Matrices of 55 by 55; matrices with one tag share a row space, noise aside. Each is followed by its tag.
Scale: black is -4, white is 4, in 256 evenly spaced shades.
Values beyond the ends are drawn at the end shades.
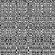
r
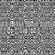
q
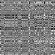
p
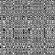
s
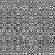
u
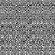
r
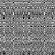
s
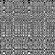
s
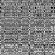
p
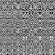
u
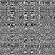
q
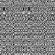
s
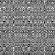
s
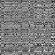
p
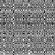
s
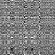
q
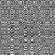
q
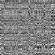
p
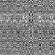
u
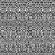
r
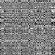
p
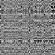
p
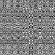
u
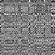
p
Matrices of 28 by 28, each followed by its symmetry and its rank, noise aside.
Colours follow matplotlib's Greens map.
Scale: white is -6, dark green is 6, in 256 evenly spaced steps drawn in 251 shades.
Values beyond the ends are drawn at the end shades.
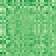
antisymmetric, rank two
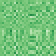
no symmetry, rank two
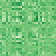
antisymmetric, rank two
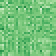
no symmetry, rank four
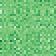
no symmetry, rank three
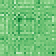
symmetric, rank three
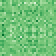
antisymmetric, rank four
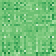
no symmetry, rank three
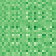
antisymmetric, rank two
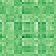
antisymmetric, rank two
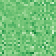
antisymmetric, rank four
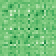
symmetric, rank two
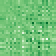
antisymmetric, rank four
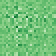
symmetric, rank two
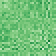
symmetric, rank three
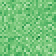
symmetric, rank four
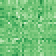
antisymmetric, rank four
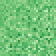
antisymmetric, rank four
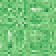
symmetric, rank three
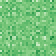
symmetric, rank three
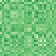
symmetric, rank two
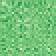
no symmetry, rank three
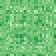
no symmetry, rank three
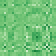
symmetric, rank two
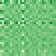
antisymmetric, rank two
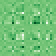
antisymmetric, rank two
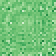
symmetric, rank three
